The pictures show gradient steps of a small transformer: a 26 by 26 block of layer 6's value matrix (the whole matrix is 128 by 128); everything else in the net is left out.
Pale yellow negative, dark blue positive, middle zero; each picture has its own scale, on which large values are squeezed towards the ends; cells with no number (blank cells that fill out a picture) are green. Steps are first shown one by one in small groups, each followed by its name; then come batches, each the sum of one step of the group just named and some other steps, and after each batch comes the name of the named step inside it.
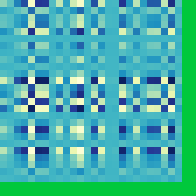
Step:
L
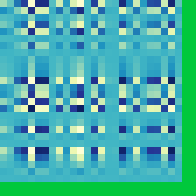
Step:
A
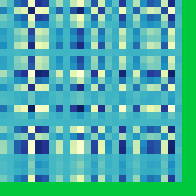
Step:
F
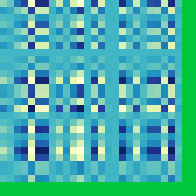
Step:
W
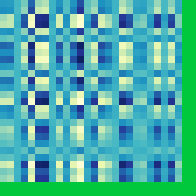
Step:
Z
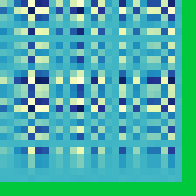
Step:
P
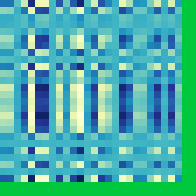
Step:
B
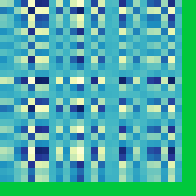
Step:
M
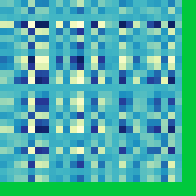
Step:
M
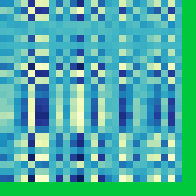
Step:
B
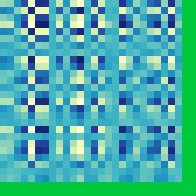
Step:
M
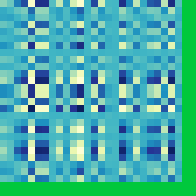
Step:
W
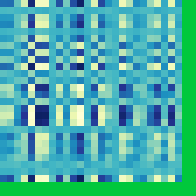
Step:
B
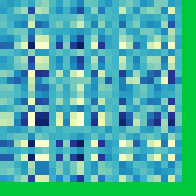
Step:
P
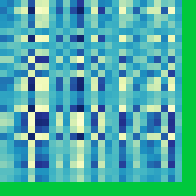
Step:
F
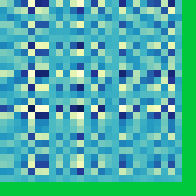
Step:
P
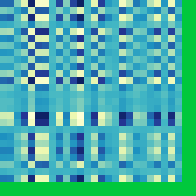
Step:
B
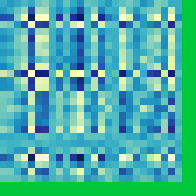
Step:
F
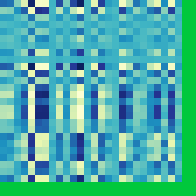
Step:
B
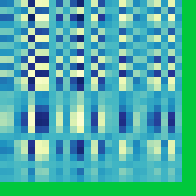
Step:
B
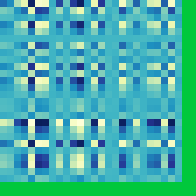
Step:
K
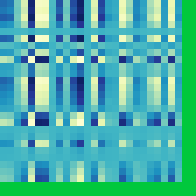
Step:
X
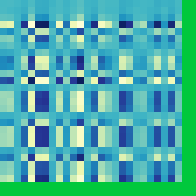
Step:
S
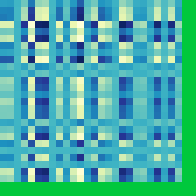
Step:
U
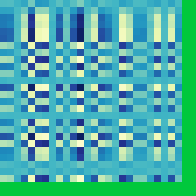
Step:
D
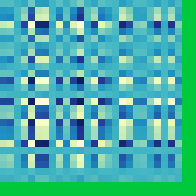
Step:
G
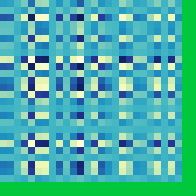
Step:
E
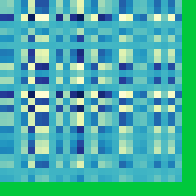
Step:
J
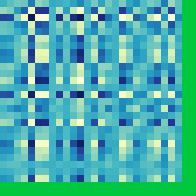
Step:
J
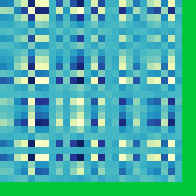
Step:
K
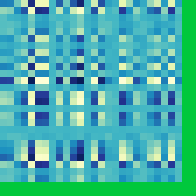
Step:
S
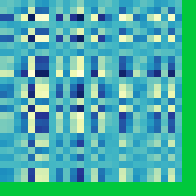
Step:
J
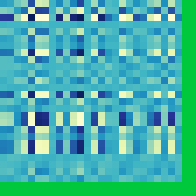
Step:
J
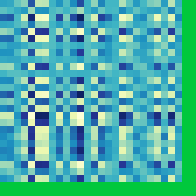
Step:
J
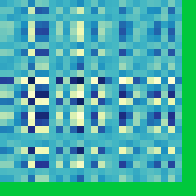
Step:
G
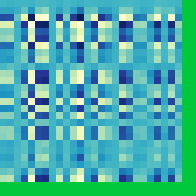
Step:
U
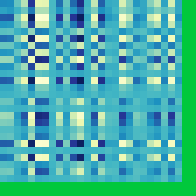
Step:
X
